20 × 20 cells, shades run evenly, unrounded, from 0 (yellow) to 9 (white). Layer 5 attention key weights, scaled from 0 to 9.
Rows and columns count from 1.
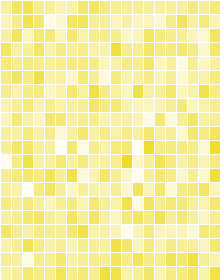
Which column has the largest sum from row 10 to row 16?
13
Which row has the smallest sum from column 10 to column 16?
19
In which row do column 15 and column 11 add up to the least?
4
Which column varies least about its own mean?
2
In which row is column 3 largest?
14
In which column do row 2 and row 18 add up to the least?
3
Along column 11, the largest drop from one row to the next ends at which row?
18
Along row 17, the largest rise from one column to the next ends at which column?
9
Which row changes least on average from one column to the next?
1
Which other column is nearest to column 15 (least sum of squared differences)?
5
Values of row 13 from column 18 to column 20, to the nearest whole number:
5 7 1
